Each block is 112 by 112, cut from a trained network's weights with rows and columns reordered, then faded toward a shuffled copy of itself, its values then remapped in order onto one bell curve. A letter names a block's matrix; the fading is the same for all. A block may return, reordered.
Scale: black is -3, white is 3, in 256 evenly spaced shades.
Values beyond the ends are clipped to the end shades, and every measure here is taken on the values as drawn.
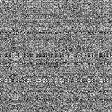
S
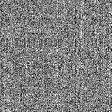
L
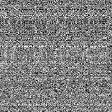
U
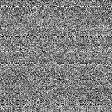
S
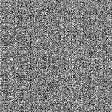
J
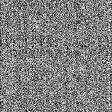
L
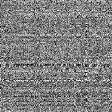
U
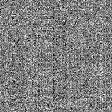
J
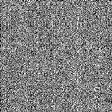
J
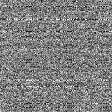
S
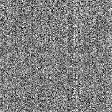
L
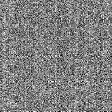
L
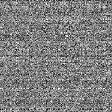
U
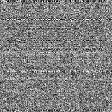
S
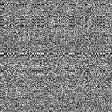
S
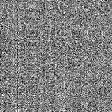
J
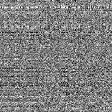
U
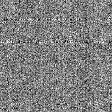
L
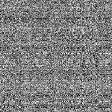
U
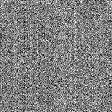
L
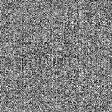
L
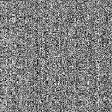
L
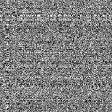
U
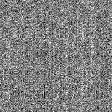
J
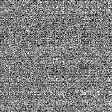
U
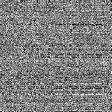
U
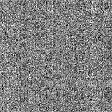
L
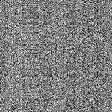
J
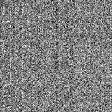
L
